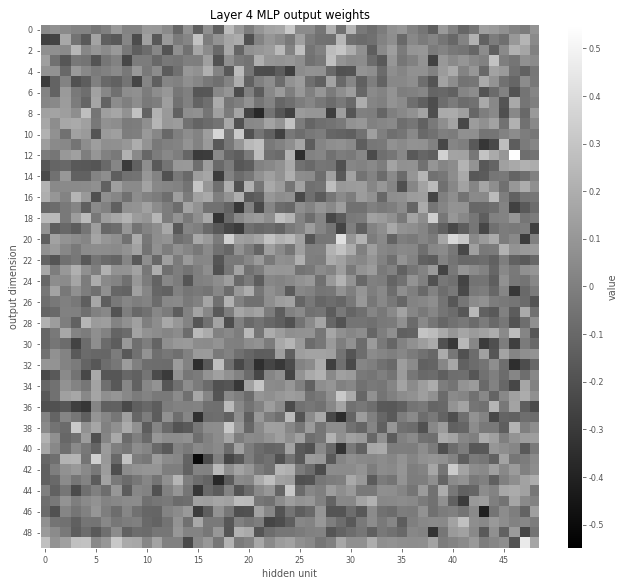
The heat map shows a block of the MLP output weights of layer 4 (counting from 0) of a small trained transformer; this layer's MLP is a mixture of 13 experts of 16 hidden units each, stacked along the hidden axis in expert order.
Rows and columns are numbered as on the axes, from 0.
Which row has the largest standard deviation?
12
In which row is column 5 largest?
41
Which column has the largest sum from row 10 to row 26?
24
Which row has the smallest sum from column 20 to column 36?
32
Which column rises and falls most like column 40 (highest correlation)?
44
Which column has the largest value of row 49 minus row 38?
47
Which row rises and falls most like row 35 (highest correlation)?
2
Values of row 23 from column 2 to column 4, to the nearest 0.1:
0.1 0.2 0.1
